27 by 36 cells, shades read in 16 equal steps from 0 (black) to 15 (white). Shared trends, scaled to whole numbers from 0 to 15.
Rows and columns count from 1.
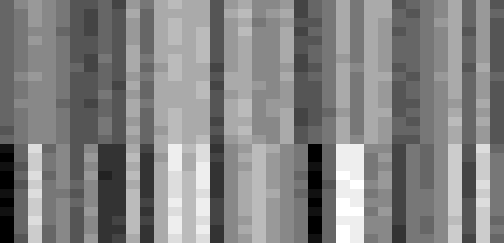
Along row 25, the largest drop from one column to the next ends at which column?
16
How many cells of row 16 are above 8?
14
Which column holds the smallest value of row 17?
23
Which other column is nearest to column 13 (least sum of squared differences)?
15
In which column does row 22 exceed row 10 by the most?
26
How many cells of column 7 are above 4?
21
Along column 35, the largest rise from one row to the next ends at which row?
17
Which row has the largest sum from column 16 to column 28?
24
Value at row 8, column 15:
10
